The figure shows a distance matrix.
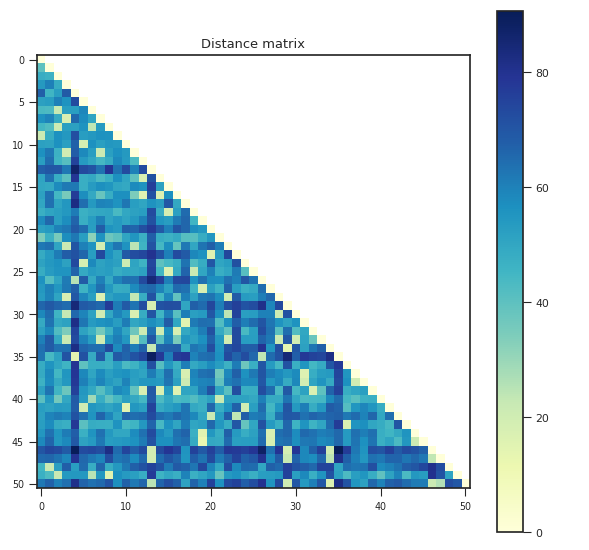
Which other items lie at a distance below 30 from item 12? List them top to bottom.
14, 16, 32, 39
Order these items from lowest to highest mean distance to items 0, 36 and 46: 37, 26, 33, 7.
37, 7, 33, 26
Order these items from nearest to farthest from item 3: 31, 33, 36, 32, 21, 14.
33, 32, 14, 36, 31, 21
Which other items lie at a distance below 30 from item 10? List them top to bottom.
5, 24, 41
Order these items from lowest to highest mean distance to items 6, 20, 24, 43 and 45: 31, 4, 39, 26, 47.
39, 31, 26, 47, 4
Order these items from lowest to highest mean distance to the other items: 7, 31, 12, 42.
7, 12, 31, 42
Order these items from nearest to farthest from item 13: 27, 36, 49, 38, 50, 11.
50, 38, 11, 27, 36, 49
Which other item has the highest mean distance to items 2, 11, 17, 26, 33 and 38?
46
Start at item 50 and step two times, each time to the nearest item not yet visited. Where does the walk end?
29
